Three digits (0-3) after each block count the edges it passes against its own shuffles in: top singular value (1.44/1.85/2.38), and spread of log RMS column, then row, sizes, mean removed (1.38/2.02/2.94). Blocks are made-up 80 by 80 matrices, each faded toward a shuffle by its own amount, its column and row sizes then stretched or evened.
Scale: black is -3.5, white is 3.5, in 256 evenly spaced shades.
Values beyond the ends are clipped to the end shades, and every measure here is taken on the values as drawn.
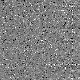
1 1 1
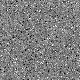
0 0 0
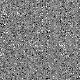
0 2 1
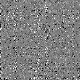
2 2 1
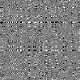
3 2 2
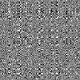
3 2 2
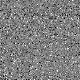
1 0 1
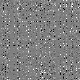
1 3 2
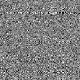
2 1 2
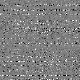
1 1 3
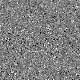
0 0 1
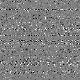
2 0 3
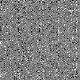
2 2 1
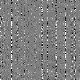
3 3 0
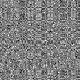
3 0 0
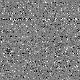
0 0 2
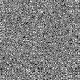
2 0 0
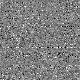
0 0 2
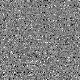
1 0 2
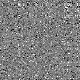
2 1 1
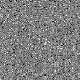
2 0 1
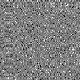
3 0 0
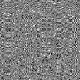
3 1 0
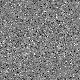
0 0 0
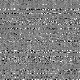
2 0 3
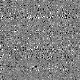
1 2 2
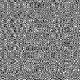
3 0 2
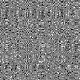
3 1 1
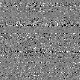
1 1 3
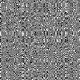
3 2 0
